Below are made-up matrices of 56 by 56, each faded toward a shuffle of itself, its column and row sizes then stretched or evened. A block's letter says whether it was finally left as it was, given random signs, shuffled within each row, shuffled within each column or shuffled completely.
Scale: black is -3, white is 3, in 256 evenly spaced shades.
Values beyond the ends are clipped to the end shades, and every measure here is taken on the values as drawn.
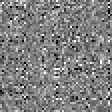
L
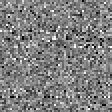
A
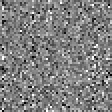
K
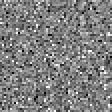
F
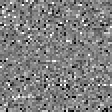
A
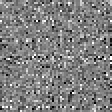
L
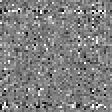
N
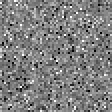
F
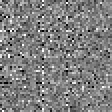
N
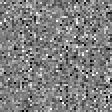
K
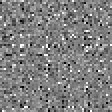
L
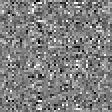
L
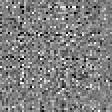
L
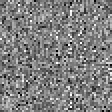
K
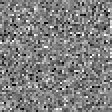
A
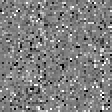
K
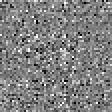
N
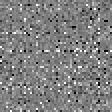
L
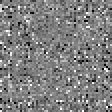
N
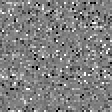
A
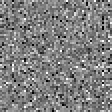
K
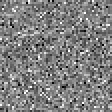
F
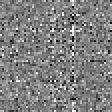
N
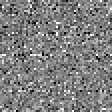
A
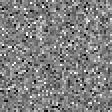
F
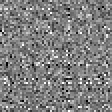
N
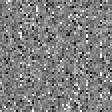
K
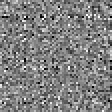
N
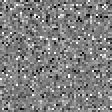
A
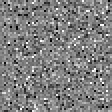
K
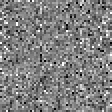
K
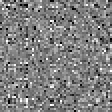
L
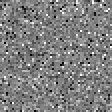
F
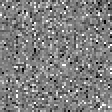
K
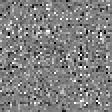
N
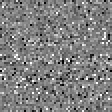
A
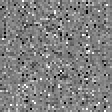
K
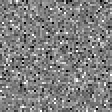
F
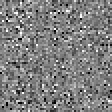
N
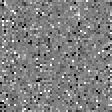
K
